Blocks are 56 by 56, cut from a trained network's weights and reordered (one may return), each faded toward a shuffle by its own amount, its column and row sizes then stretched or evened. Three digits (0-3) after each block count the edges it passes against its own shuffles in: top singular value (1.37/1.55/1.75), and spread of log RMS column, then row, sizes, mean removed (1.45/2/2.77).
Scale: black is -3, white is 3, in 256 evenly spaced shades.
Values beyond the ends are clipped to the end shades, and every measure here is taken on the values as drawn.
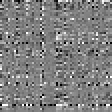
3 3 3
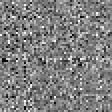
1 2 1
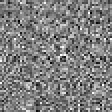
3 0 1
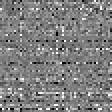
2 1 3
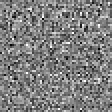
2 1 0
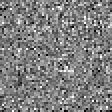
1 1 1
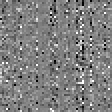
0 3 0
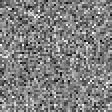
0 0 0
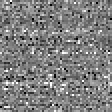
1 0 1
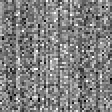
3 0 0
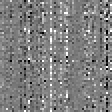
3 3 1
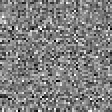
3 1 2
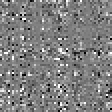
0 3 3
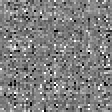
0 2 1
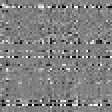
3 1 3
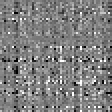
3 2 3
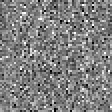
0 2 0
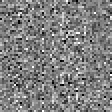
0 2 0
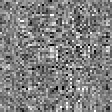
3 2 1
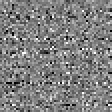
1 1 2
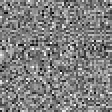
2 0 1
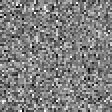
0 1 0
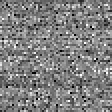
1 0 0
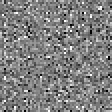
0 2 1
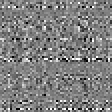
3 1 3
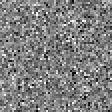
0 1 0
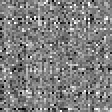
2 0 2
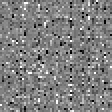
0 2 0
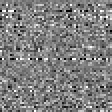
2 0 3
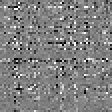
0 2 3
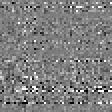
3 1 3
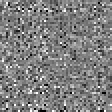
0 2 2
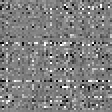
1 2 3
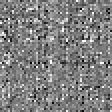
1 1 2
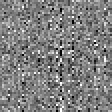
1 3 0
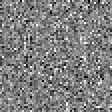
0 1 0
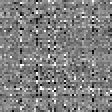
1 2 1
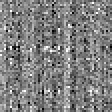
3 2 1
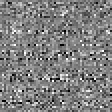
1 0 3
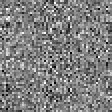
3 2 0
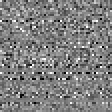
2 0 3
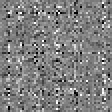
0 3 2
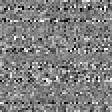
2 0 3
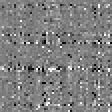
2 2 2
